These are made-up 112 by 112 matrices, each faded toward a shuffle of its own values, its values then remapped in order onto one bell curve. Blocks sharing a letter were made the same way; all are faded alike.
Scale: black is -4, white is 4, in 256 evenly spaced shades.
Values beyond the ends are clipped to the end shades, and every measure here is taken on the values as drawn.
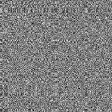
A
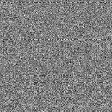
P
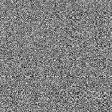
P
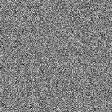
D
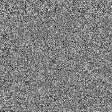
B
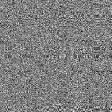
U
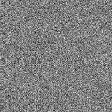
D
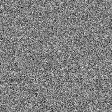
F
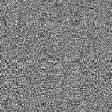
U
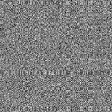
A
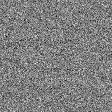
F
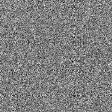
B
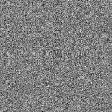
D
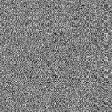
A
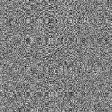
A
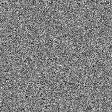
F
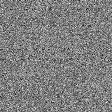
F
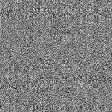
D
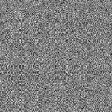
A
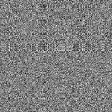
U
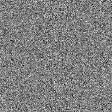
B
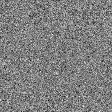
F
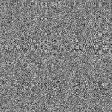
P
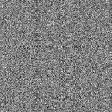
D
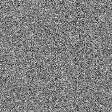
B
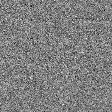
F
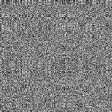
A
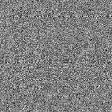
P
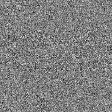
B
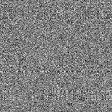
P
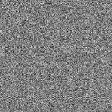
P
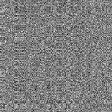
A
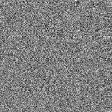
P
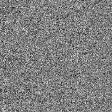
B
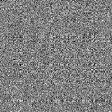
U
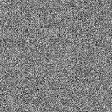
D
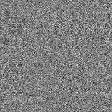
D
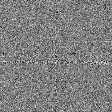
B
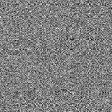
U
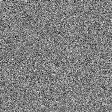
F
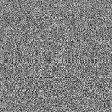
P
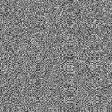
A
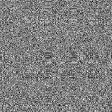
P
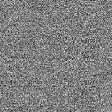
D
